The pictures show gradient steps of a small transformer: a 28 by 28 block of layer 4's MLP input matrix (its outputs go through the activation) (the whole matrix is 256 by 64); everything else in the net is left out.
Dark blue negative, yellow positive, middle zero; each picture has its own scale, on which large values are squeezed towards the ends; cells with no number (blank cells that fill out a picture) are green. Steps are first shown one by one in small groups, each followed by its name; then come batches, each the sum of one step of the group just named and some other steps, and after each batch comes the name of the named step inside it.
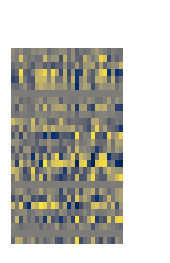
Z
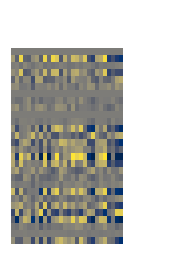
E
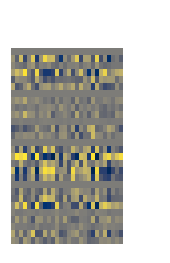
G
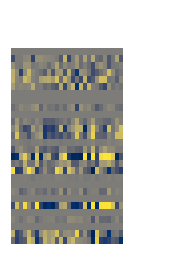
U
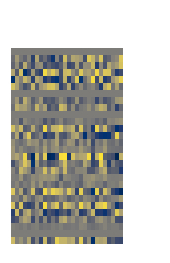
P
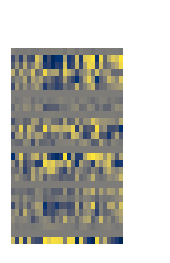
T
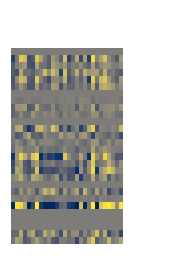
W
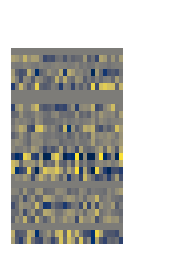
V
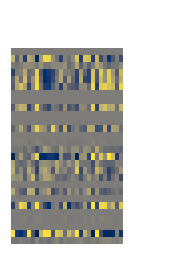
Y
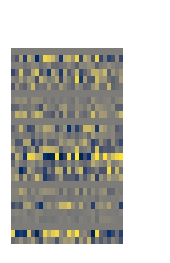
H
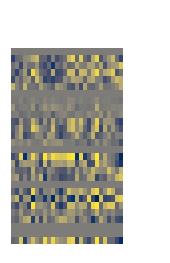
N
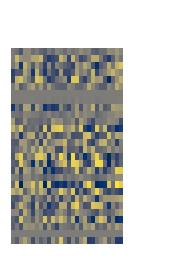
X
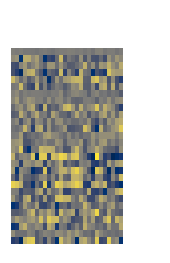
V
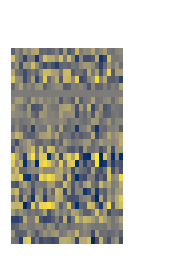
H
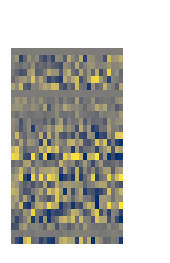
P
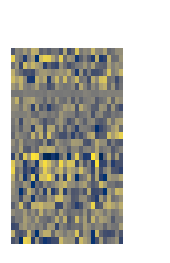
Y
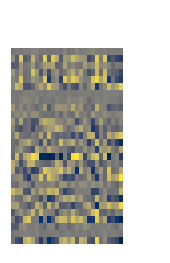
E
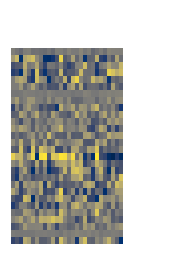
X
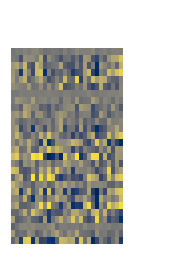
H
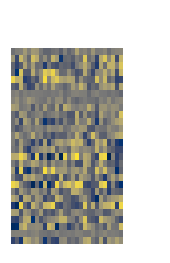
E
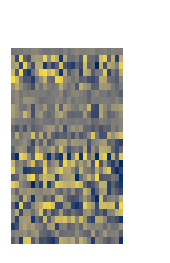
E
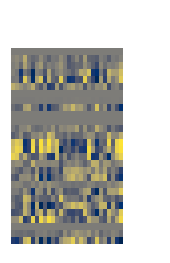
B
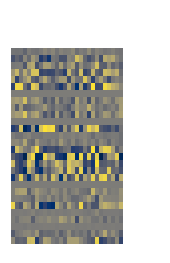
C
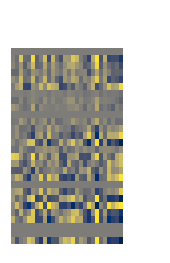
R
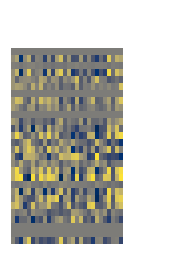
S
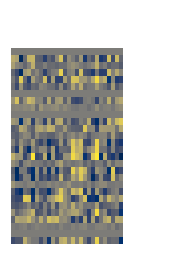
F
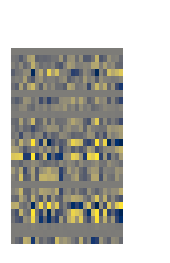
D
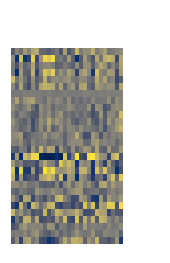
F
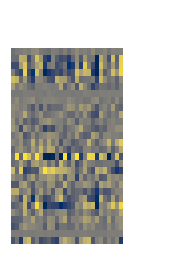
B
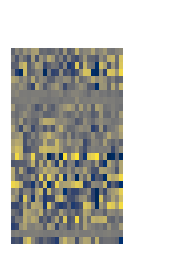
B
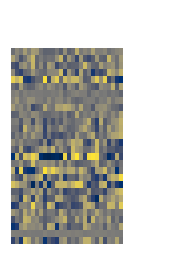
F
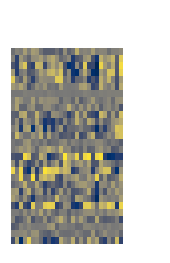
S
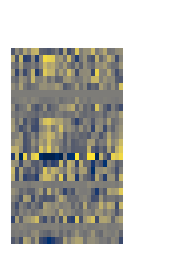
B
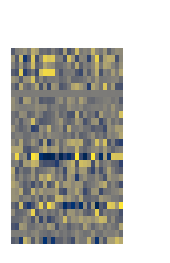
D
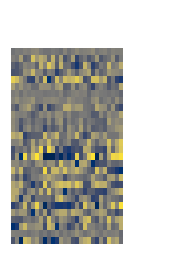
B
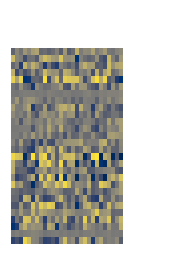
F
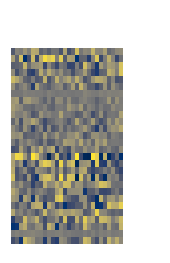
F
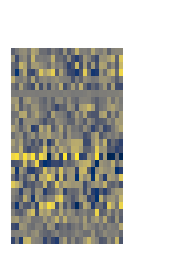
F
